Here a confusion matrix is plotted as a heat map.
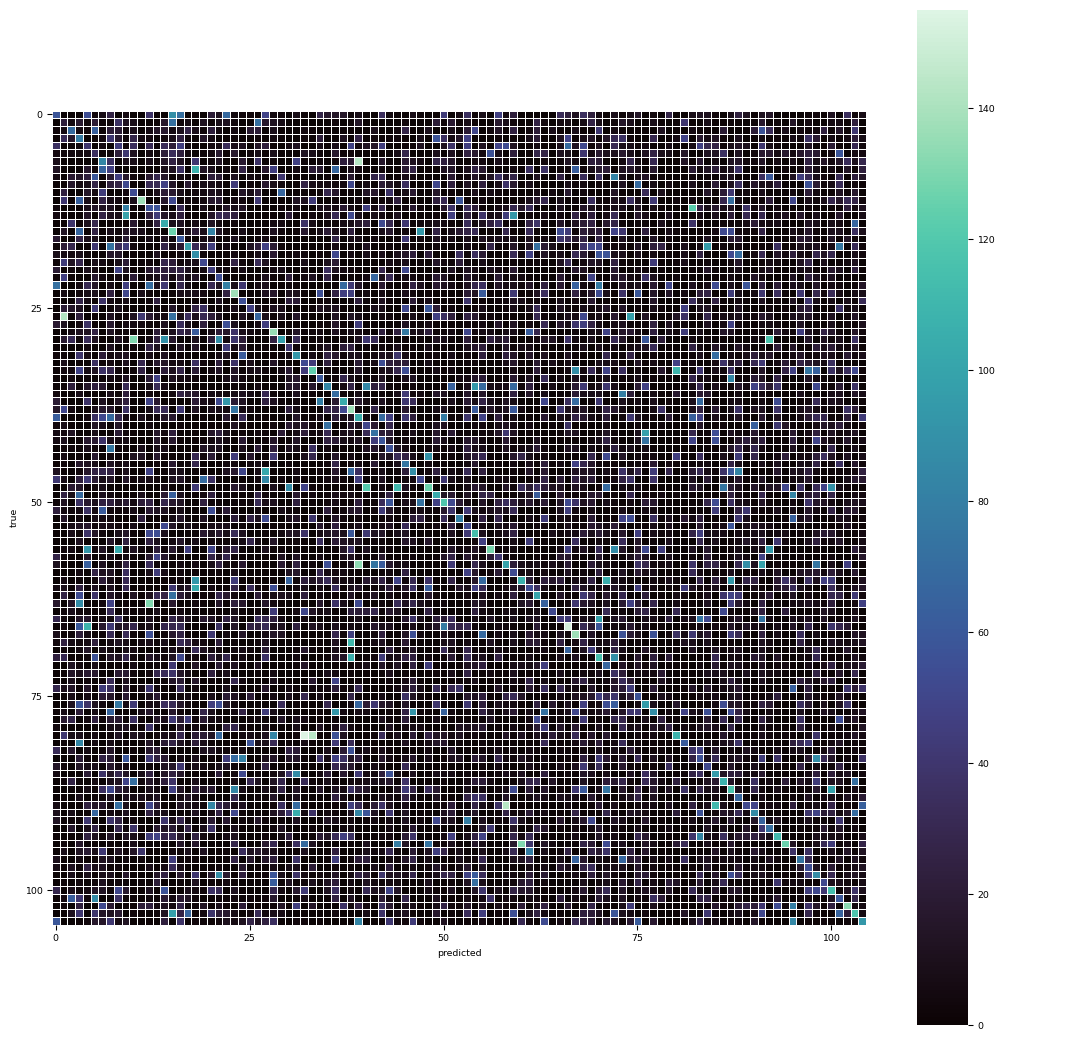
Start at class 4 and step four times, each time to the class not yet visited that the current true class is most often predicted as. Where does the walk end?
27
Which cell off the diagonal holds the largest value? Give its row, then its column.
80, 32
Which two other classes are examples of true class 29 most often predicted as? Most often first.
10, 92
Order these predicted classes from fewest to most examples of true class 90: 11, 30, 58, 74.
11, 74, 58, 30
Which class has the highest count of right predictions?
66
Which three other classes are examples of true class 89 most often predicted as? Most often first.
58, 85, 20
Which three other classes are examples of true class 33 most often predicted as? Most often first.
80, 67, 97
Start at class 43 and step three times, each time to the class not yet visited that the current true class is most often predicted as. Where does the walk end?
88
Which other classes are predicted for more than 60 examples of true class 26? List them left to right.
1, 15, 74
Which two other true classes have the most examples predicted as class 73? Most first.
36, 96
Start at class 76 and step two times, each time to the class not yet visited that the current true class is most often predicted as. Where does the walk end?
72
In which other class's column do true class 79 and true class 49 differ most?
95
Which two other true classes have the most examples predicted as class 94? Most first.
48, 60
